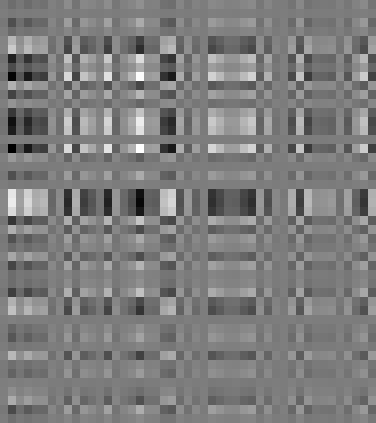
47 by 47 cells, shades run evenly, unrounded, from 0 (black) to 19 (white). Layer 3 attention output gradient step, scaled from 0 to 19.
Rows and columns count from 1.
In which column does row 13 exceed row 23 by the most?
18
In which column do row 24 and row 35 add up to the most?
2
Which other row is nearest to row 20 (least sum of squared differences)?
3
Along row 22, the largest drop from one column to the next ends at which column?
23
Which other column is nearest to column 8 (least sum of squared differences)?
1
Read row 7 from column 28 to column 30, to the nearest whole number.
13 11 11
